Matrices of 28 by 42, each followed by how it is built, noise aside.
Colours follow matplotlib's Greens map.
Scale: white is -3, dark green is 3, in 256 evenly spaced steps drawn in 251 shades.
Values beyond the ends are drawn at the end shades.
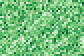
Hankel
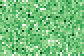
sparse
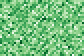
Hankel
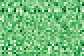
low rank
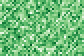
Hankel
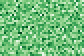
repeating columns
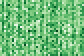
blocks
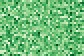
repeating rows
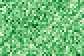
Hankel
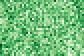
smooth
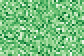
repeating rows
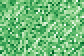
Hankel
